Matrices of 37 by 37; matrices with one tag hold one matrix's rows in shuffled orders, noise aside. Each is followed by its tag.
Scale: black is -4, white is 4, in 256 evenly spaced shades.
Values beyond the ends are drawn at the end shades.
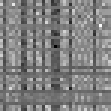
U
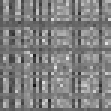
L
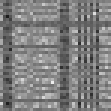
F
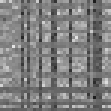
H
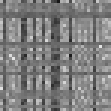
U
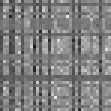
L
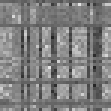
H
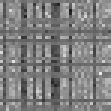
U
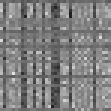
U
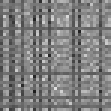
L
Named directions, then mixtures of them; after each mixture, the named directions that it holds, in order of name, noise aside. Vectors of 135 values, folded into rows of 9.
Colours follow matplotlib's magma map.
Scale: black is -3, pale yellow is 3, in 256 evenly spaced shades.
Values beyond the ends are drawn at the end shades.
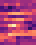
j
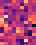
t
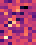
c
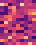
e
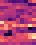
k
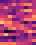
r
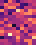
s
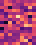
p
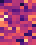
t.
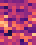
e, k, t.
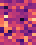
e, k, t.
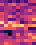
k, r.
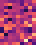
k, p, t.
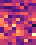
j, k, t.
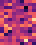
k, p, t.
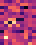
c, e.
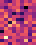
c, t.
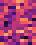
e, k.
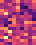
c, e, r.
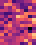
k, p, s.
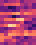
j.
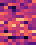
e, j, r.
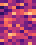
e, j, s.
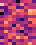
e, s.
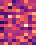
p.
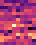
j, k.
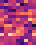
j, s, t.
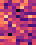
p, s, t.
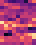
k.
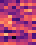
r.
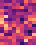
k, t.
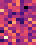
c, t.
